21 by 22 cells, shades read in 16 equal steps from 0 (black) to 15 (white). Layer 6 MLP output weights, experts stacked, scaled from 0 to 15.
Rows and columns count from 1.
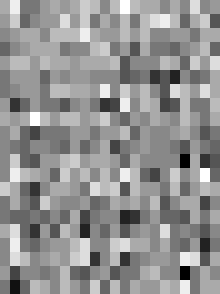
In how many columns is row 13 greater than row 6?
15
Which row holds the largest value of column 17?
2
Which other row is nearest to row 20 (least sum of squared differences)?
11
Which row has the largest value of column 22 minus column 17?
8
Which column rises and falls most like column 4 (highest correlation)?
3
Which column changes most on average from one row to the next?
13
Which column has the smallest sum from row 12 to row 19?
4
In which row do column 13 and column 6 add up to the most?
1
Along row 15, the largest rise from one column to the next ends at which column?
5
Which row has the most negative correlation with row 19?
20
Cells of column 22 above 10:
2
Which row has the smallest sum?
16
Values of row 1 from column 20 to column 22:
13 8 9
